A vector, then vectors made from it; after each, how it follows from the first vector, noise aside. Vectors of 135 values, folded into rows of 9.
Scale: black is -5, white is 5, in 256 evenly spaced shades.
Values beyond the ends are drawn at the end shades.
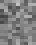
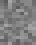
reversed, negated, shrunk.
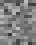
negated.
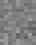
reversed, shrunk.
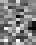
reversed, scaled up.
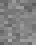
wrapped around, shrunk.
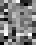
wrapped around, scaled up.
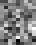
reversed, negated, scaled up.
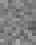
reversed, shrunk.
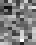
wrapped around, scaled up.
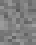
wrapped around, negated, shrunk.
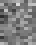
copied.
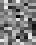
reversed, scaled up.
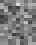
copied.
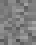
reversed, negated, shrunk.
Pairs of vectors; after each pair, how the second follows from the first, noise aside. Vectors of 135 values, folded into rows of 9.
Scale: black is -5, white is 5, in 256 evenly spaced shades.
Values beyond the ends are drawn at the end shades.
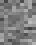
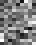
scaled up.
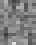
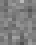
reversed, shrunk.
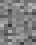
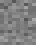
reversed, shrunk.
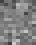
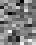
reversed, negated, scaled up.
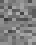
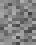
shuffled.
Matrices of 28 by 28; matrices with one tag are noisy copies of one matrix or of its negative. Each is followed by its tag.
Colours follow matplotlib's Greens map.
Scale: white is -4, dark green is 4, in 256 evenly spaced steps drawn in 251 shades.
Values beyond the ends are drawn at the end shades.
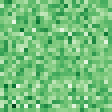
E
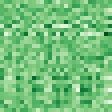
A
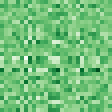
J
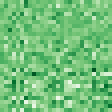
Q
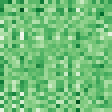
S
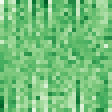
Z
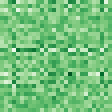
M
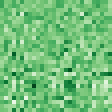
Q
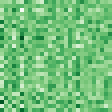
S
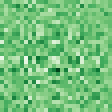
J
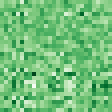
Q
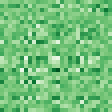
J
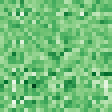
Q
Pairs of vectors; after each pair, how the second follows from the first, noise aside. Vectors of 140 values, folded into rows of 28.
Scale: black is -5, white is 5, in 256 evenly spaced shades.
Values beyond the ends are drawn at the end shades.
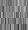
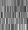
negated.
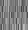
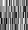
reversed, scaled up.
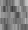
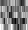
reversed, scaled up.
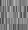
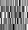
reversed, negated, scaled up.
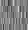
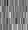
shuffled.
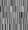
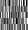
reversed, negated, scaled up.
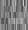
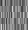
shuffled.
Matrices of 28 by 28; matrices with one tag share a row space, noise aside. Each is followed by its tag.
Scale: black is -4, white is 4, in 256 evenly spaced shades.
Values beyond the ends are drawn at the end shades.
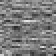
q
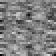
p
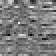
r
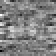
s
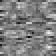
p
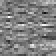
r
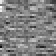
s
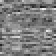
q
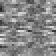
p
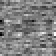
q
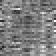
q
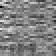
s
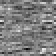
q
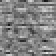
r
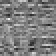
r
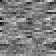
p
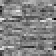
q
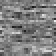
q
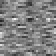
p
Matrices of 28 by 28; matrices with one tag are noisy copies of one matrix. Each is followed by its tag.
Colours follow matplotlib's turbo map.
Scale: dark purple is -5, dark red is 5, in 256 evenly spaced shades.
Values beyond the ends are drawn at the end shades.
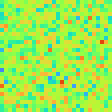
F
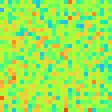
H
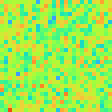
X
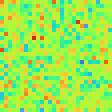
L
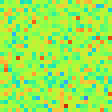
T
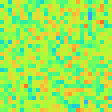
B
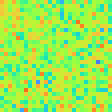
L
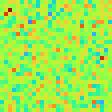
X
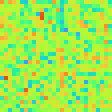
L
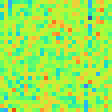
B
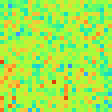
H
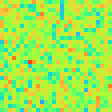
L
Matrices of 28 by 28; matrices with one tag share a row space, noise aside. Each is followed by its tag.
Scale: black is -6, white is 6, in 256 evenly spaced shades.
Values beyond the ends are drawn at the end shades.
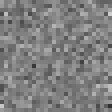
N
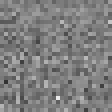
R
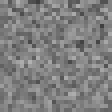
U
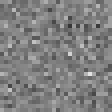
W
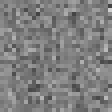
U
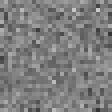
N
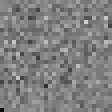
R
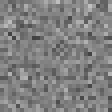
W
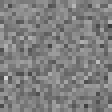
N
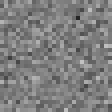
N
